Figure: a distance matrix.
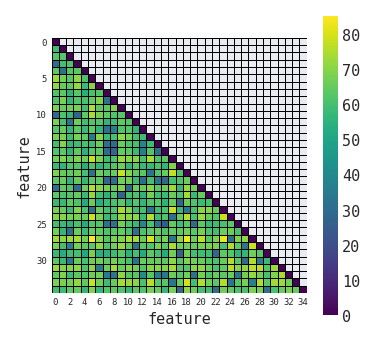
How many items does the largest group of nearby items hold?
8
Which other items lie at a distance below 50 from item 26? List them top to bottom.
2, 11, 28, 30
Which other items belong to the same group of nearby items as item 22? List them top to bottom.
17, 29, 34
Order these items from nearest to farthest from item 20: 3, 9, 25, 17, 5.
3, 17, 25, 9, 5
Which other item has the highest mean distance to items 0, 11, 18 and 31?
27
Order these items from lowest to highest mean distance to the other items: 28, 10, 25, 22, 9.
25, 22, 10, 28, 9
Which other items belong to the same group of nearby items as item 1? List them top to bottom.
4
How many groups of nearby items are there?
9
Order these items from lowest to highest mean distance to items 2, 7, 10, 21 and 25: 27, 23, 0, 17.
0, 17, 23, 27
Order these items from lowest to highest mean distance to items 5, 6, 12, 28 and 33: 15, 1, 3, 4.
15, 4, 1, 3
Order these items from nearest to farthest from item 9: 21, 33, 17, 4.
21, 4, 17, 33
